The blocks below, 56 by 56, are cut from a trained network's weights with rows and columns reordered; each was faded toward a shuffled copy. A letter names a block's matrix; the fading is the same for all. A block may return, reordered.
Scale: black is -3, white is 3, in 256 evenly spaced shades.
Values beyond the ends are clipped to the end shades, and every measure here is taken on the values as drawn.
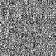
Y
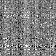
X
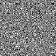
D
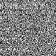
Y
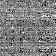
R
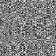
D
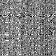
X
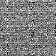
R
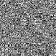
Y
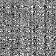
X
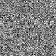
Y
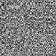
D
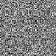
D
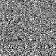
Y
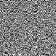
D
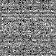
R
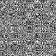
D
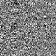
D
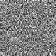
D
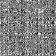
X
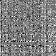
X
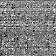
R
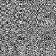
D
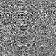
D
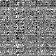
R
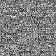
Y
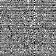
R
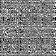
R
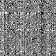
X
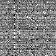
R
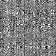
X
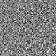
D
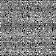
R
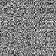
D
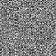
D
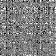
X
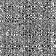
X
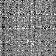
X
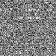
Y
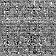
R
